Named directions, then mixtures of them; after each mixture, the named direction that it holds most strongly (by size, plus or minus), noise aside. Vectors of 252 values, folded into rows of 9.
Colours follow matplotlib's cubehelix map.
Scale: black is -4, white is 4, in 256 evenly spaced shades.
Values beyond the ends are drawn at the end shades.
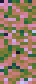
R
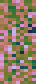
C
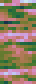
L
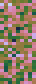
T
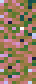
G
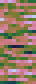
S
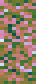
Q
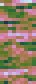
L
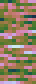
S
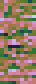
S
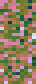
G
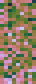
T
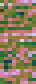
L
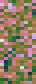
T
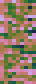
S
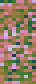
C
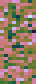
S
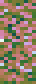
Q
